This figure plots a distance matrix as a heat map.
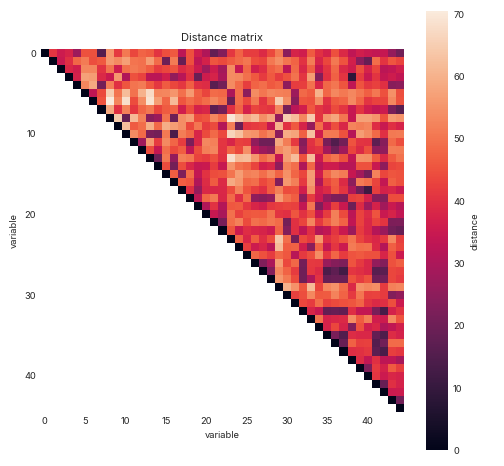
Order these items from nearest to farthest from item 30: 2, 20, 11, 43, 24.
43, 2, 20, 24, 11
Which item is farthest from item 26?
8
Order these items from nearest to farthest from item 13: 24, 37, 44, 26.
37, 44, 26, 24
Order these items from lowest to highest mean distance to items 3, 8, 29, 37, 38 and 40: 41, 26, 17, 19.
19, 17, 41, 26
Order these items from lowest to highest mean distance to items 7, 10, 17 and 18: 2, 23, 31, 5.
2, 31, 23, 5
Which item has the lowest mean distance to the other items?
42
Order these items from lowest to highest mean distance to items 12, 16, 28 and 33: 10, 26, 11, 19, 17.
11, 26, 19, 10, 17
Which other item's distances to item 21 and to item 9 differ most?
24
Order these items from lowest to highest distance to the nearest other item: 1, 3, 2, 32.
3, 32, 1, 2
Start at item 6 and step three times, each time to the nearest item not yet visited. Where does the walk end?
5
